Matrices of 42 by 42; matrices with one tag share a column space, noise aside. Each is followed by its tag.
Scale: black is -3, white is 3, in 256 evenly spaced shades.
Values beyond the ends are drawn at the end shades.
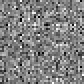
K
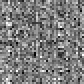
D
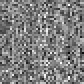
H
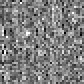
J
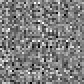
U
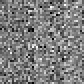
U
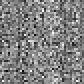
D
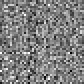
H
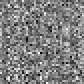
H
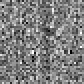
J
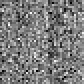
D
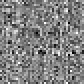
J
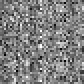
K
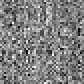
J
